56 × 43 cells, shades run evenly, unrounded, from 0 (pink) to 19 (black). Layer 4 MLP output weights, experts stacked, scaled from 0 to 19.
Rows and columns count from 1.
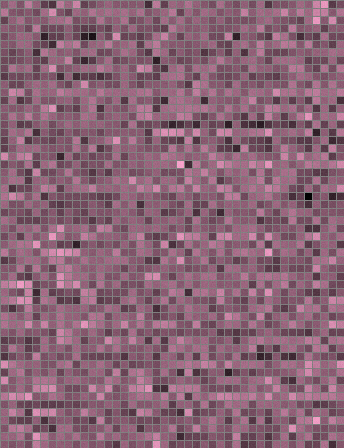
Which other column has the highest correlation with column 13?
8
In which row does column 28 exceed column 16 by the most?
27
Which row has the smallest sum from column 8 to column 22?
41
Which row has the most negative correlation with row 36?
24
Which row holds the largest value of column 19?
1
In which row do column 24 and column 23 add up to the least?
30
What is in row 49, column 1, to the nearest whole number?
9
